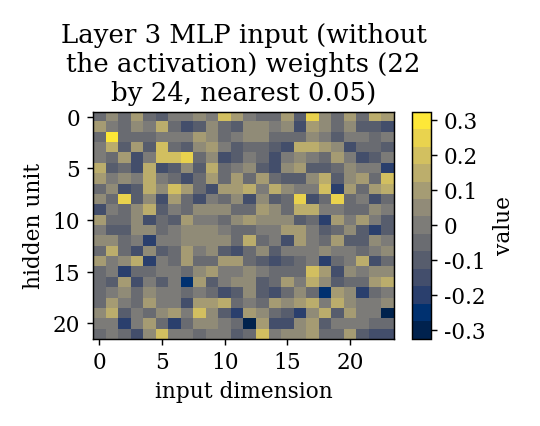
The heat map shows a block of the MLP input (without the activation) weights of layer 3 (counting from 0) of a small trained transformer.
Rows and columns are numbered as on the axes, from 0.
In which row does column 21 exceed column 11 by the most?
19
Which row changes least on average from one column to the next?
11
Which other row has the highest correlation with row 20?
9
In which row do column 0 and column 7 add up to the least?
16
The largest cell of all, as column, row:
1, 2
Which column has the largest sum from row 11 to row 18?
17
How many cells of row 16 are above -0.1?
17
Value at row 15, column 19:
-0.15
